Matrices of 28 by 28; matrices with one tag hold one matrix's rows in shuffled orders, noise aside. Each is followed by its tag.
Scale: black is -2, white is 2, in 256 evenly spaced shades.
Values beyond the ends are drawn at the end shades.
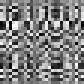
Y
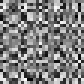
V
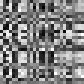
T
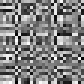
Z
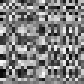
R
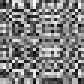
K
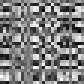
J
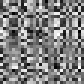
V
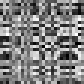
J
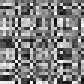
Z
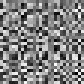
V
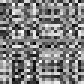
K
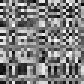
R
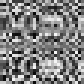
K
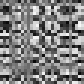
J
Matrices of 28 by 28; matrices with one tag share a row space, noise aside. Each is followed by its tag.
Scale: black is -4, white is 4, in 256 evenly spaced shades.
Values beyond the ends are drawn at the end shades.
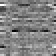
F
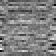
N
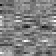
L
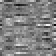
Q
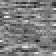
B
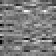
L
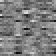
L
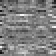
N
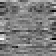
F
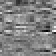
Q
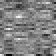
Q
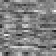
B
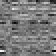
F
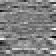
F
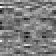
L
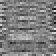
N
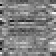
N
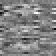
B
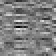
Q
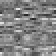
L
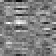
Q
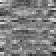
F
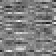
Q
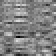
Q
